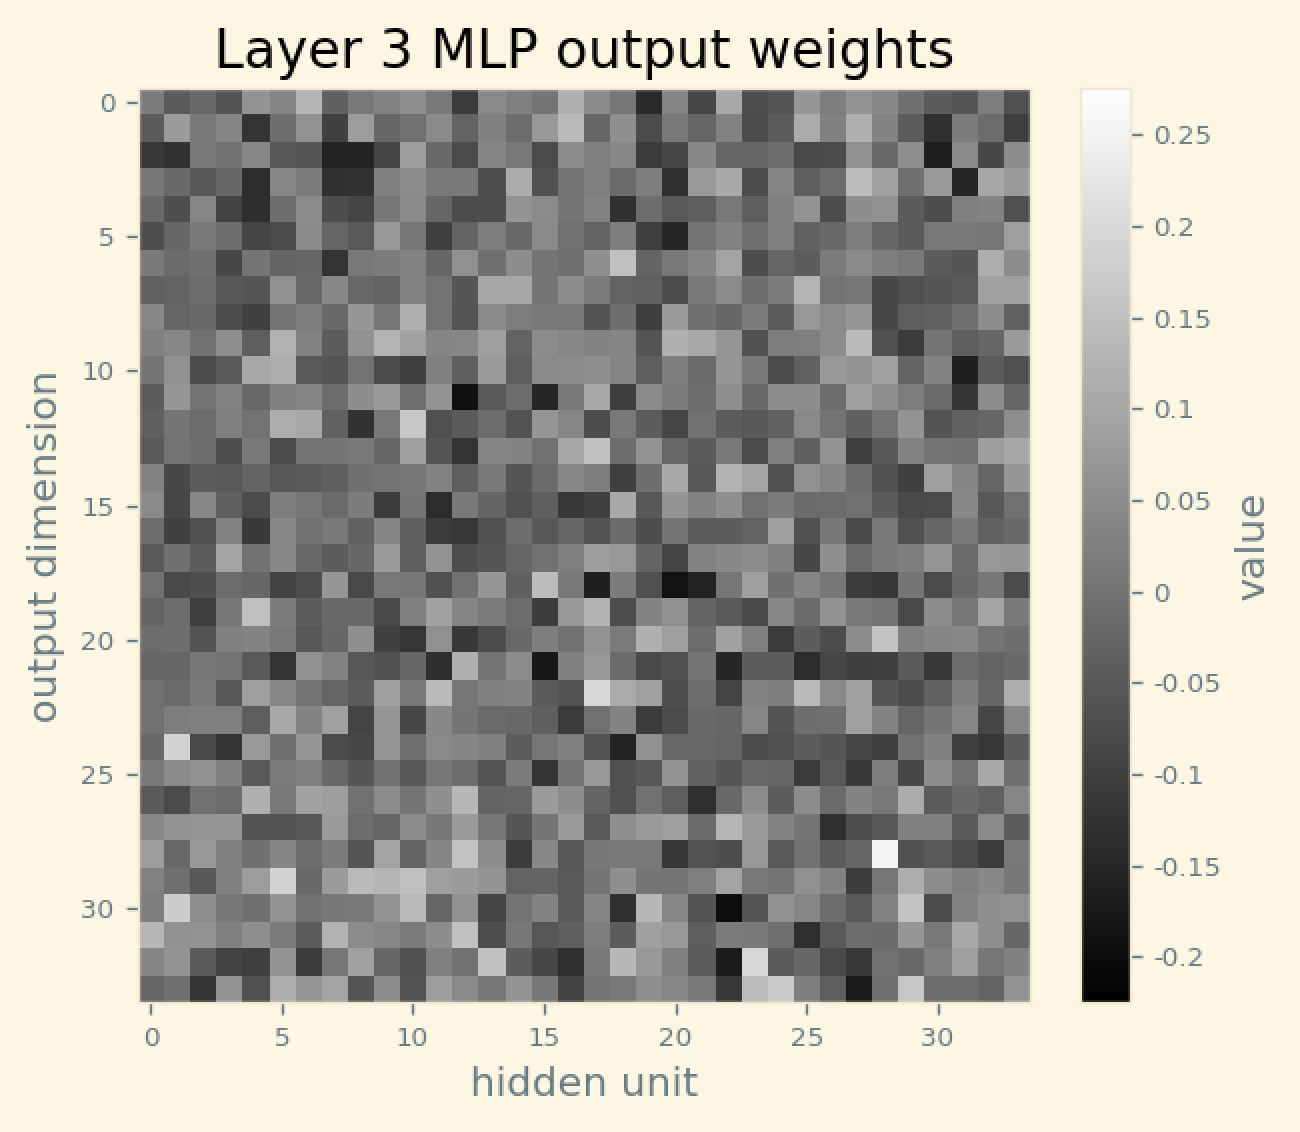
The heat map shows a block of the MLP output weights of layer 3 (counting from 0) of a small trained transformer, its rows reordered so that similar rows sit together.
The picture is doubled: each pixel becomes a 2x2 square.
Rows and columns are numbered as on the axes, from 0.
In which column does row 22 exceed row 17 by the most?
25
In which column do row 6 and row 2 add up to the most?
18
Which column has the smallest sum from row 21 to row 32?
22
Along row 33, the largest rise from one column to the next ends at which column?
23
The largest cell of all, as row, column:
28, 28
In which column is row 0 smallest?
19
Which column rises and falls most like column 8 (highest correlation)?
20
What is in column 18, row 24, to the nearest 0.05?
-0.15
